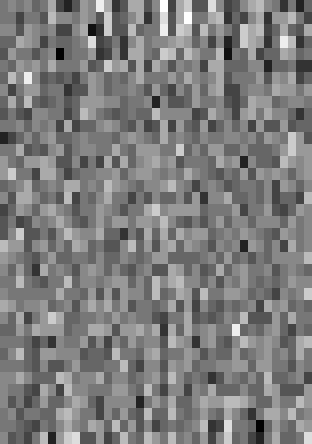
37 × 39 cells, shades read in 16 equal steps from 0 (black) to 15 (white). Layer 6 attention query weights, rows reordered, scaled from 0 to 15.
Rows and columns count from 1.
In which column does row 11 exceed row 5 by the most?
29
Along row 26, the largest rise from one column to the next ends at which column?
34
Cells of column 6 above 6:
26
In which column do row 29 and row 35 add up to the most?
22
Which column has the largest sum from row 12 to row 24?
37
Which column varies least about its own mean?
11
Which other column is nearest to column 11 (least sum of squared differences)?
32
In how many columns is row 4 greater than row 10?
20
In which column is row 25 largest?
39
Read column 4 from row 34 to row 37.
4 7 5 4
